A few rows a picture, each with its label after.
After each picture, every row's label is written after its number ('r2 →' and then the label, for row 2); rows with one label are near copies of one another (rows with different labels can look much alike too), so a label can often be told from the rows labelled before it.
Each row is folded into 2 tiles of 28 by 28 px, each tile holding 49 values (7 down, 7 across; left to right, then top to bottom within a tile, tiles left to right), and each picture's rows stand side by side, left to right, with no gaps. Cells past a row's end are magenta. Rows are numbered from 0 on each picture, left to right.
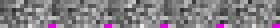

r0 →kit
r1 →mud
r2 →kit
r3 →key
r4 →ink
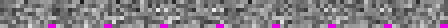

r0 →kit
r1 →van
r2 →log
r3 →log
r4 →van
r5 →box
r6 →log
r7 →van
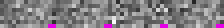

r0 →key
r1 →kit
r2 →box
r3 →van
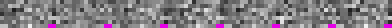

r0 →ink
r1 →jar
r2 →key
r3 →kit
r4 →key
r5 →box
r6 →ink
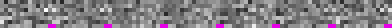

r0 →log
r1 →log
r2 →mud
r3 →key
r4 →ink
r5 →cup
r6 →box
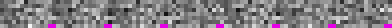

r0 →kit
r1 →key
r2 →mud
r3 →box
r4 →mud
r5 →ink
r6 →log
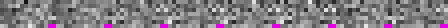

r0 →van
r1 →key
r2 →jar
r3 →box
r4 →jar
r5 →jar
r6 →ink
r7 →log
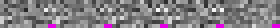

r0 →log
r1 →box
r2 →cup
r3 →cup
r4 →kit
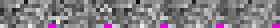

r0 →van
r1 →box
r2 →van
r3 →van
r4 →van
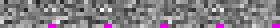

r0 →jar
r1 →log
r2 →kit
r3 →cup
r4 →kit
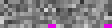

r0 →box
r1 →van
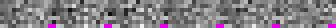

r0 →key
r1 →mud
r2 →ink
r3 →kit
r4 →ink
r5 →cup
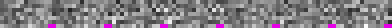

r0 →kit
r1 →mud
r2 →box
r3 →box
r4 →mud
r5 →box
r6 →ink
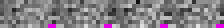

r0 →key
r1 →mud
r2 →van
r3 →ink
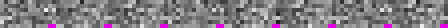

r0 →log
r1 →van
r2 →kit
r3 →jar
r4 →key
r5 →kit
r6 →log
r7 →kit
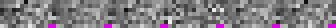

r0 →van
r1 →key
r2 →key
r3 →box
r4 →key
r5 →van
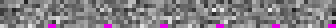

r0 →van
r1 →box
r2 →kit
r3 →cup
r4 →log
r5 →key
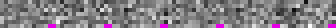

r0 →cup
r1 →box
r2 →key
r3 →jar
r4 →mud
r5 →van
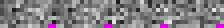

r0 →key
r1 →key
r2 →jar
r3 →log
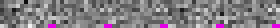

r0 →van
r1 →jar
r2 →cup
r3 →mud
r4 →log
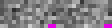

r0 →mud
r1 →kit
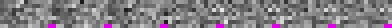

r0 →kit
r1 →van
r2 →key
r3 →cup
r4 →box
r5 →log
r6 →log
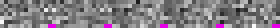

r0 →box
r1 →log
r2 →van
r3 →key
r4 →ink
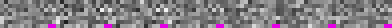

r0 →box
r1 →box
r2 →cup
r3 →box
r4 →kit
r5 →kit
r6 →box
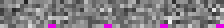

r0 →van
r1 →log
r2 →ink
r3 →box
